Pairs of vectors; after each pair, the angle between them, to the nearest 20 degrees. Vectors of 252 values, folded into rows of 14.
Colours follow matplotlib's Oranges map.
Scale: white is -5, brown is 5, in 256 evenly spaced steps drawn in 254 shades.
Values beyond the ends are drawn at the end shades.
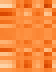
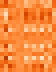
120 degrees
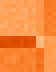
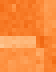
160 degrees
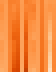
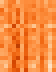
40 degrees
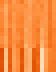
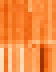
140 degrees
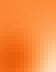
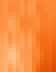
160 degrees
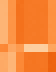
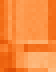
140 degrees
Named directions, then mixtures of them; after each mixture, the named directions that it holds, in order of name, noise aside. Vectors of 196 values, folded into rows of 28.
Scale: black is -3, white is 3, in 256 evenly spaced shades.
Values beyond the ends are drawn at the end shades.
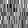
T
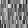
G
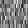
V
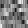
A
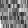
A, G.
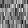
A, V.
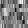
A, G.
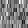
A, G, T.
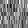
T.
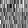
G, T, V.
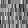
G, V.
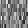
G, T.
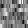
A.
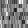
A, G, T.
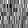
T.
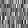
T, V.
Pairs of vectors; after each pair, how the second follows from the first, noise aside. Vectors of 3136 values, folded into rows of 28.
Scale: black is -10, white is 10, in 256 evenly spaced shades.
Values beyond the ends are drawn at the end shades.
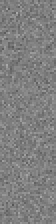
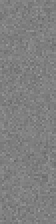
reversed, shrunk.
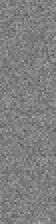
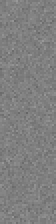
reversed, shrunk.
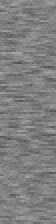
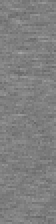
wrapped around, negated, shrunk.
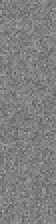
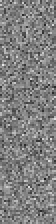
wrapped around, negated, scaled up.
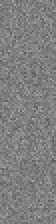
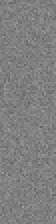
wrapped around, negated, shrunk.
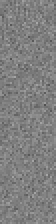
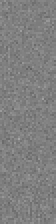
reversed, shrunk.
